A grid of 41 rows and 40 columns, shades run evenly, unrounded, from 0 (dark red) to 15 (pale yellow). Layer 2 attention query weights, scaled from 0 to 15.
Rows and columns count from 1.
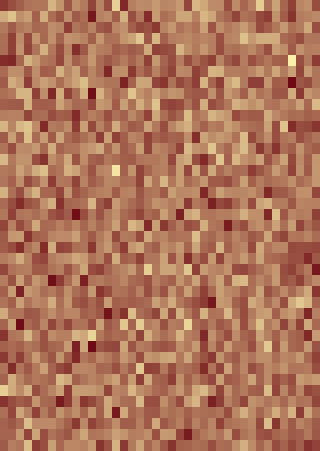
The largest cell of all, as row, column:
6, 37
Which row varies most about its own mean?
8
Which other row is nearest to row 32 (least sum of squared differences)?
39
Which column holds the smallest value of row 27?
3
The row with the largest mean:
4
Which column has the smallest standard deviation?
36
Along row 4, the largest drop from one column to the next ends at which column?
19
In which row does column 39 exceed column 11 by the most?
28
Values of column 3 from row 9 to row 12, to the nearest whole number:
11 5 8 11
